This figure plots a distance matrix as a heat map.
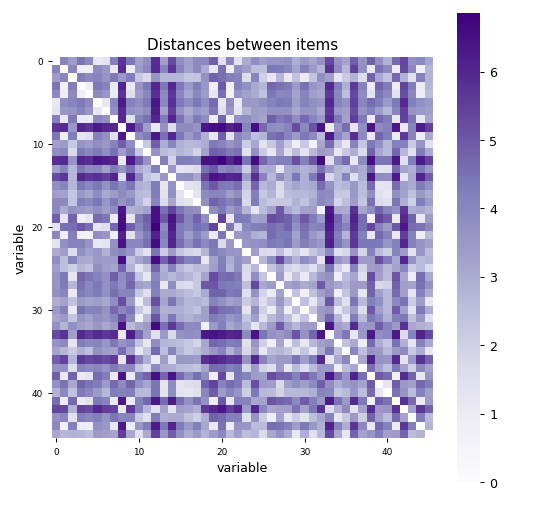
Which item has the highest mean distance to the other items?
12
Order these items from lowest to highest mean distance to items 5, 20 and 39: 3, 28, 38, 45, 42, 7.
45, 28, 7, 3, 38, 42
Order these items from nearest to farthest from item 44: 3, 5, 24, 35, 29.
3, 24, 35, 29, 5
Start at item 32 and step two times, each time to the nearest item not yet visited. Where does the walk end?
24
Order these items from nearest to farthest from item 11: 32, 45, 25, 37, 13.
37, 25, 13, 45, 32
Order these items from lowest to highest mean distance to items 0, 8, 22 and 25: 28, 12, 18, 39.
28, 39, 18, 12
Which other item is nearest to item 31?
10
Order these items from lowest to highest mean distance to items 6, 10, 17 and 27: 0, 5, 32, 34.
34, 0, 5, 32
